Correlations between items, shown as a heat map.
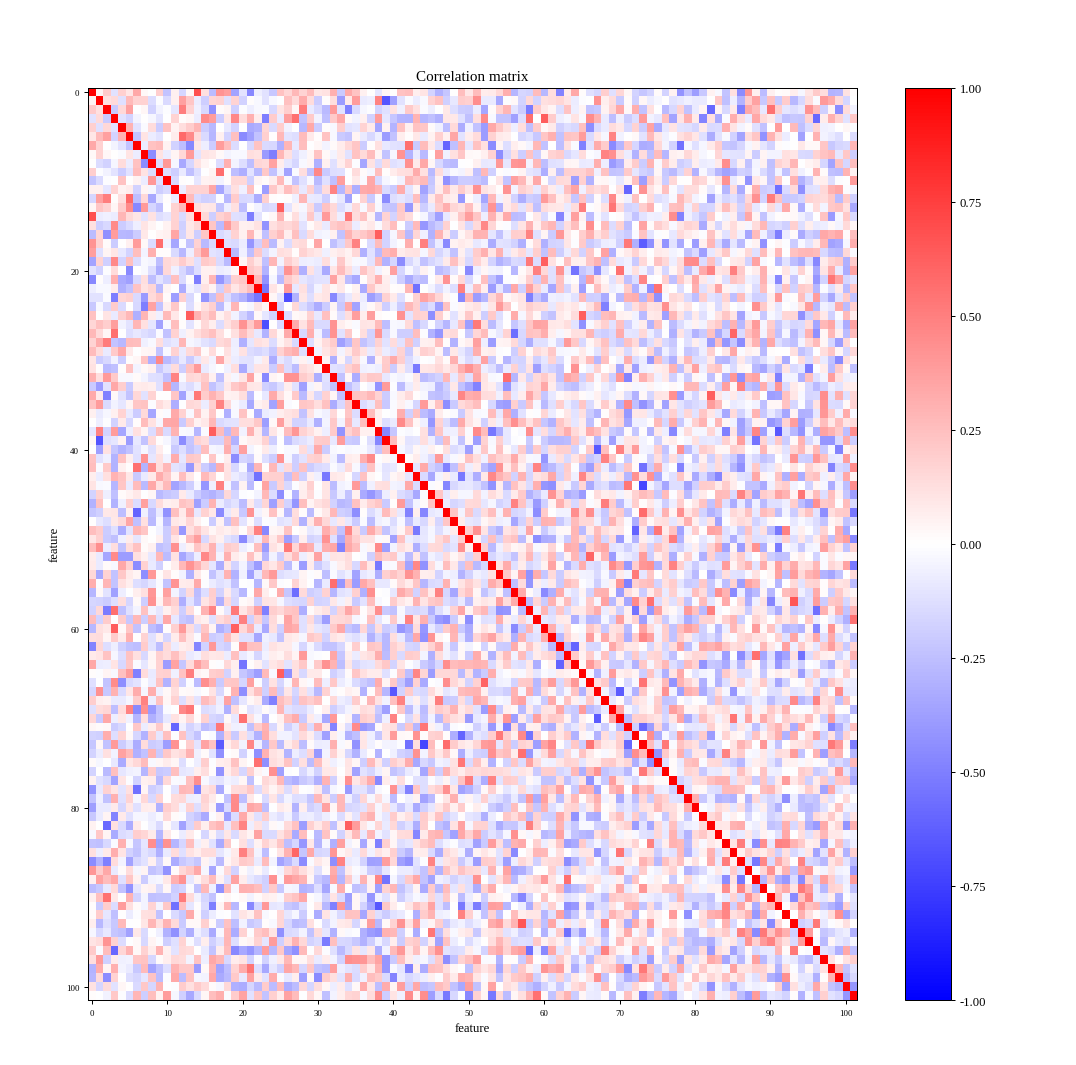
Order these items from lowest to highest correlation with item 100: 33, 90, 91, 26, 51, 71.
26, 51, 71, 90, 33, 91
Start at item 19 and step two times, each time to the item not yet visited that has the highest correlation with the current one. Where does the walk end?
3
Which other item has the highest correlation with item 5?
12
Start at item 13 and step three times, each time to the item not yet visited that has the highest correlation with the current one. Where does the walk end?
43
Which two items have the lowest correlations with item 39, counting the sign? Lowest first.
1, 88
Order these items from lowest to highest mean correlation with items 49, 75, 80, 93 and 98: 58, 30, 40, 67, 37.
30, 40, 67, 58, 37
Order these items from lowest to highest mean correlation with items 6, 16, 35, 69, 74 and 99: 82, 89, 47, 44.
47, 89, 44, 82
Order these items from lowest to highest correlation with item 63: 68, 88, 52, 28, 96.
52, 96, 68, 28, 88
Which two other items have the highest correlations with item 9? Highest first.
17, 30
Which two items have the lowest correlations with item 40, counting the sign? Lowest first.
67, 99
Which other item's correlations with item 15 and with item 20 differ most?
64
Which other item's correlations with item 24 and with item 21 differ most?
54
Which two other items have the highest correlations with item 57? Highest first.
93, 74
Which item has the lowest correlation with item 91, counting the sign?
38
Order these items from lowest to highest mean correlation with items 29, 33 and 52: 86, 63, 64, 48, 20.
63, 64, 48, 20, 86
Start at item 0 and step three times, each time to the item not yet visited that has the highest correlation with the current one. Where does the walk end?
82
